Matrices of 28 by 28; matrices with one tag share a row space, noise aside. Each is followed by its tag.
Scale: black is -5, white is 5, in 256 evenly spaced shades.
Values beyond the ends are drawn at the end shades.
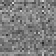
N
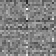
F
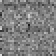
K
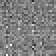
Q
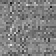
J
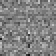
K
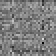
N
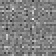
Q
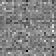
F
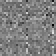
F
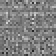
Q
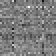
N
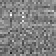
J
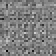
Q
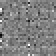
K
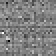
Q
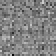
N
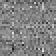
N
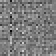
J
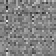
Q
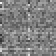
K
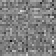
F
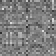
F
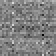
N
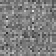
Q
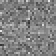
K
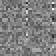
F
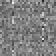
N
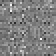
J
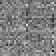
F
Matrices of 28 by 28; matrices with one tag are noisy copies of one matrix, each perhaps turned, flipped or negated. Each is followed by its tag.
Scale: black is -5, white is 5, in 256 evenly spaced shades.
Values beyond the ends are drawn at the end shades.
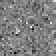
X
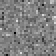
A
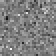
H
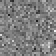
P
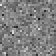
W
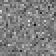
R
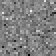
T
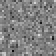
A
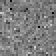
T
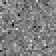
W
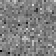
X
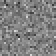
W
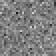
R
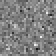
H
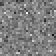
A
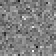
X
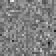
P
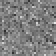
T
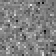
T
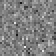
A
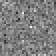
R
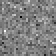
T
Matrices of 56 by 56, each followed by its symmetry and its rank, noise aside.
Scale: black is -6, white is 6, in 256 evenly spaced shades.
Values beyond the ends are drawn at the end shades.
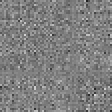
symmetric, rank six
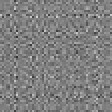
antisymmetric, rank four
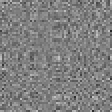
no symmetry, rank six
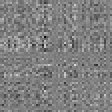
no symmetry, rank four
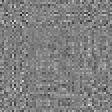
antisymmetric, rank four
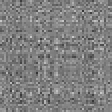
antisymmetric, rank six
